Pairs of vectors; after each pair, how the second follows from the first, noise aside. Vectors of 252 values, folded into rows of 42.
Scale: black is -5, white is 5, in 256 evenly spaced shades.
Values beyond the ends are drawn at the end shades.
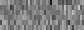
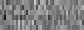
wrapped around.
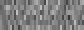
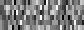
scaled up.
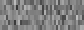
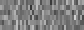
wrapped around, negated.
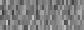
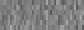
reversed, negated, shrunk.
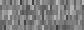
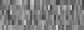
sign-scrambled.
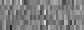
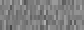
shrunk.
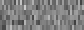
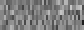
wrapped around, negated.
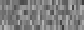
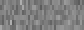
reversed, negated, shrunk.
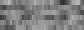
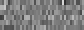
sign-scrambled.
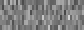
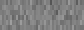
wrapped around, negated, shrunk.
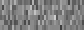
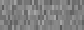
shrunk.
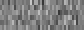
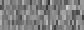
wrapped around, negated.
